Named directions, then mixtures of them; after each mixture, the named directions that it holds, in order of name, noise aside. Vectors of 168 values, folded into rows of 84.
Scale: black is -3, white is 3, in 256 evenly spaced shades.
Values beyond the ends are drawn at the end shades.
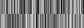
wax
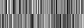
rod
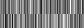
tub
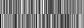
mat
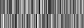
mat, rod.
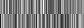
mat.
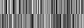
rod.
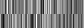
mat, rod, wax.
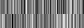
rod, tub, wax.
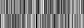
mat, wax.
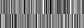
mat, tub, wax.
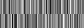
mat, tub.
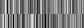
rod, tub, wax.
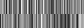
mat, rod.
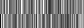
mat.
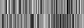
rod.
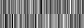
tub.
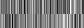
tub, wax.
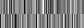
mat, tub, wax.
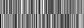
mat.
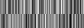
wax.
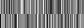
mat, tub.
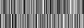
mat, tub, wax.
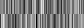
mat, wax.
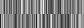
mat.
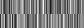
mat, tub.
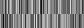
mat, rod, tub.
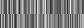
mat, rod, tub.
